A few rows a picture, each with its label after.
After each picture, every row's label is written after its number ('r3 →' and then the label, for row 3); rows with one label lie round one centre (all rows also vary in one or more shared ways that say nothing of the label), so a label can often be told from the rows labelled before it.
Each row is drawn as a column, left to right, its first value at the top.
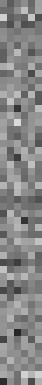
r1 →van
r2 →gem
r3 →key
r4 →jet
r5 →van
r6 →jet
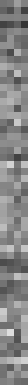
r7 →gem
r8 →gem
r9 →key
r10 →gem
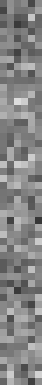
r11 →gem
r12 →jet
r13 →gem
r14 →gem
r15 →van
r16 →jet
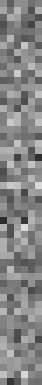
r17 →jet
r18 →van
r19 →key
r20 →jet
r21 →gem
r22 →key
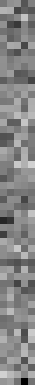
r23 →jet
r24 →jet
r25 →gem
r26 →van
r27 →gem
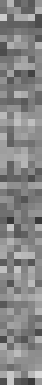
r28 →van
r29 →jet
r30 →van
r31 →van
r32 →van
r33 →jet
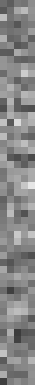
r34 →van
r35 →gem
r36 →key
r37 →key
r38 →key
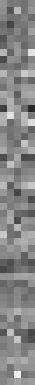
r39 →key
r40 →gem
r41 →jet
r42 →key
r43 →key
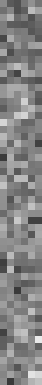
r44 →key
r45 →van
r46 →gem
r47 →gem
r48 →jet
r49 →jet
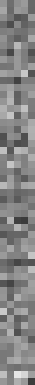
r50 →jet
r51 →gem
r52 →jet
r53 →jet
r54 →van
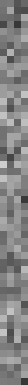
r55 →gem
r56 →key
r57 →gem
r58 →van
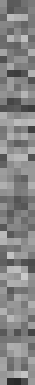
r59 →key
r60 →van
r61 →van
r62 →van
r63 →key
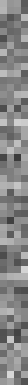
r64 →key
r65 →jet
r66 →key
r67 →van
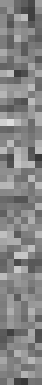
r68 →key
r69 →key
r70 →van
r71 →van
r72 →gem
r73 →key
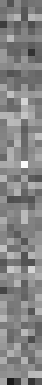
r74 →gem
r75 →van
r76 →van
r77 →gem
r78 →van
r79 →van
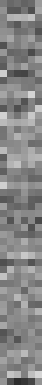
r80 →key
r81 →van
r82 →van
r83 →van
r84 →van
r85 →jet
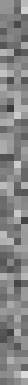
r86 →key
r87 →key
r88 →gem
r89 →jet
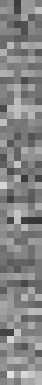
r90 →key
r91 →jet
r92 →gem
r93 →jet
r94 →jet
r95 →jet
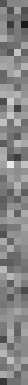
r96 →van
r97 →gem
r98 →key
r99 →gem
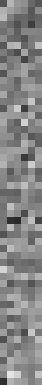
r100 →van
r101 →jet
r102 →jet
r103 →key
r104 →gem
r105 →jet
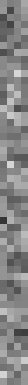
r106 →jet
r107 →gem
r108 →key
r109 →key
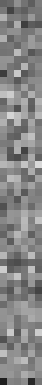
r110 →van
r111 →gem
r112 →key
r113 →gem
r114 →van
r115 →gem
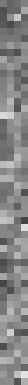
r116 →gem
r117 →gem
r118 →van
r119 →jet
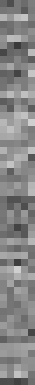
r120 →van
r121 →van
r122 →van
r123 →van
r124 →key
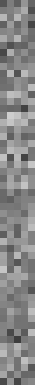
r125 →van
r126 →key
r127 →van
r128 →key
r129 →gem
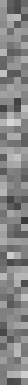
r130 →key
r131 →van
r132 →van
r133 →jet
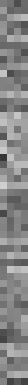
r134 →key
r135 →van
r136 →van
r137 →van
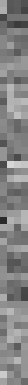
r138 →jet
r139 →gem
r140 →gem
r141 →gem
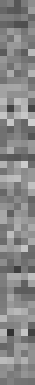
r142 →gem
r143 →key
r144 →gem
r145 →gem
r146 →key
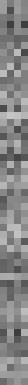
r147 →key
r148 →gem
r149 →key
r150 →gem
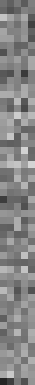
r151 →van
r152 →van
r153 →gem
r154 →van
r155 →gem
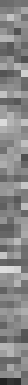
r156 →van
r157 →van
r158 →van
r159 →key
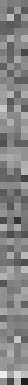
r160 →jet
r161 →van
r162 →jet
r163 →van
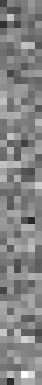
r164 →gem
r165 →van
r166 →gem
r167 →jet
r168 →jet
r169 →key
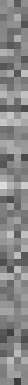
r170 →key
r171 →key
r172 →van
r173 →key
